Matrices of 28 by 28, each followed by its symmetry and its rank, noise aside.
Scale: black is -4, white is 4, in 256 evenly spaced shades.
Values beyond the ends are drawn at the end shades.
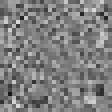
antisymmetric, rank six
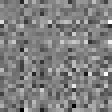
antisymmetric, rank four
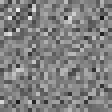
symmetric, rank six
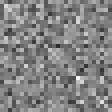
symmetric, rank five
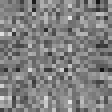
antisymmetric, rank four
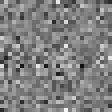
no symmetry, rank six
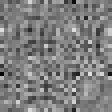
symmetric, rank four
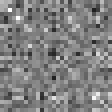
symmetric, rank five
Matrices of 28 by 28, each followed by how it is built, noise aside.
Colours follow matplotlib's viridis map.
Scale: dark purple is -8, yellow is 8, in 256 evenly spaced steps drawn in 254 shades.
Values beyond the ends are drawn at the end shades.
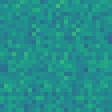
repeating columns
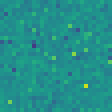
sparse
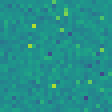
sparse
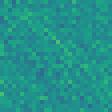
Toeplitz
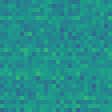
blocks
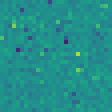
sparse
